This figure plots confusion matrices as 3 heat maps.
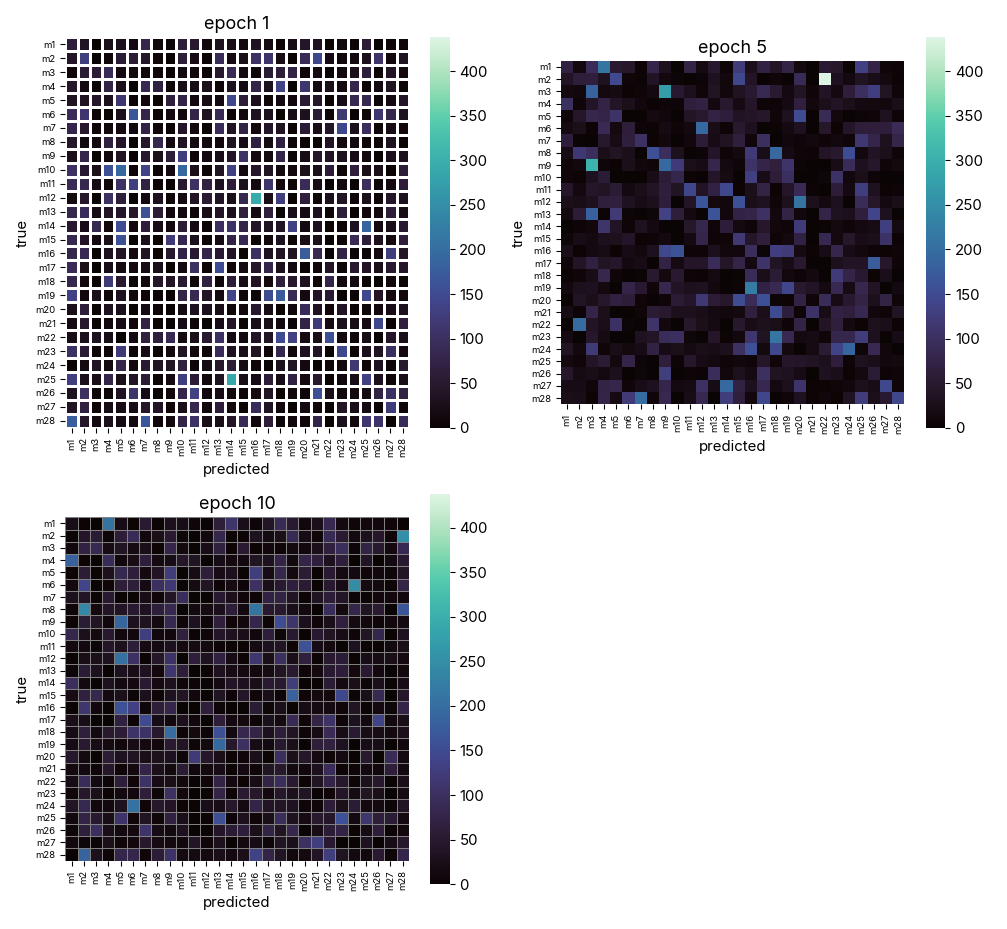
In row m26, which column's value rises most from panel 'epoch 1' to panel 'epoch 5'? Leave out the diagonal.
m9
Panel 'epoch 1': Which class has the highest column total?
m1
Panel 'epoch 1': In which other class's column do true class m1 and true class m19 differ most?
m18
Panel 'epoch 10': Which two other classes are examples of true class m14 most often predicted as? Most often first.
m19, m1
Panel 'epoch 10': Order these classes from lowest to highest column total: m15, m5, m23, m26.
m15, m26, m23, m5
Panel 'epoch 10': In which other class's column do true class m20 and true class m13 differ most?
m11
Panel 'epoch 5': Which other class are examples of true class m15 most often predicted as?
m27
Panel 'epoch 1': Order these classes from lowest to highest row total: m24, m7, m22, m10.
m24, m7, m22, m10
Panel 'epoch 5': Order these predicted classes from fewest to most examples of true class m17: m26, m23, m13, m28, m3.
m28, m23, m3, m13, m26
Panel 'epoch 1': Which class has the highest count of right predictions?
m10
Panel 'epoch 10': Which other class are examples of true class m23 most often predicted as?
m9
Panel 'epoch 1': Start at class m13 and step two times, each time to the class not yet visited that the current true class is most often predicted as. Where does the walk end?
m23
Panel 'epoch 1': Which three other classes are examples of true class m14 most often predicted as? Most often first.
m25, m5, m19
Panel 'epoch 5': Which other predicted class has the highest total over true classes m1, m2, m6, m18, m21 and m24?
m22
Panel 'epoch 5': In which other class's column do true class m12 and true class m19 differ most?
m16
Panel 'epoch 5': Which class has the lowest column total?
m21
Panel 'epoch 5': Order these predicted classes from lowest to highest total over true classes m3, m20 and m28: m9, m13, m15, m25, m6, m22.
m13, m22, m6, m15, m25, m9
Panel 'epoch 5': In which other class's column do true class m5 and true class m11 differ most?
m25
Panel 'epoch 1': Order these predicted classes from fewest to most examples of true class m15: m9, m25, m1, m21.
m21, m25, m1, m9
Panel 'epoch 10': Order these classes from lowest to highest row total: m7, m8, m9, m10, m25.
m7, m10, m9, m25, m8
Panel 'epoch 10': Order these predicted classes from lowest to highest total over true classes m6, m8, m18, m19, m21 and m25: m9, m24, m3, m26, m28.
m3, m26, m28, m24, m9
